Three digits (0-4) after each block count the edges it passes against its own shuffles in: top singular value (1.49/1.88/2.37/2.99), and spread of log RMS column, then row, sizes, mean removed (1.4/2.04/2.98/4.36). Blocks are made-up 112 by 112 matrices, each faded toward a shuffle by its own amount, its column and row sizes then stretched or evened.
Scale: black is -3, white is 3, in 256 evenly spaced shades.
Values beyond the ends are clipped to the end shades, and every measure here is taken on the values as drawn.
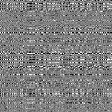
4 1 4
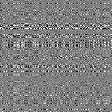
4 1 4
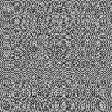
4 0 2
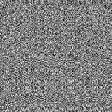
3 0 0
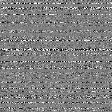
1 0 4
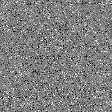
0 0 2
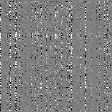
2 4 2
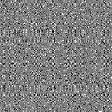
4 2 2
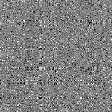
3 1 2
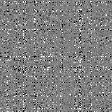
2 3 3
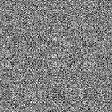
3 1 1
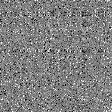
2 0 1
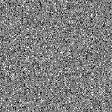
2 1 1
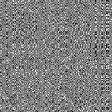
4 3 0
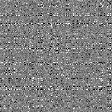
3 2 3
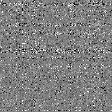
1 2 3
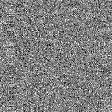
2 0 0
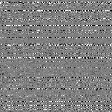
4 1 4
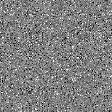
2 1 1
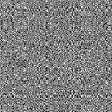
4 2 1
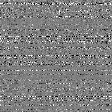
1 1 4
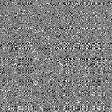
4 1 3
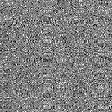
3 0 1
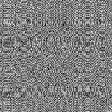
4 1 0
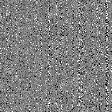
1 3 0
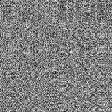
3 0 0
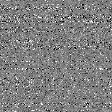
0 1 3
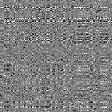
4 1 3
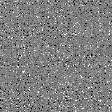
2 1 2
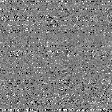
2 1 3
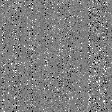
0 3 0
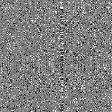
2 2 1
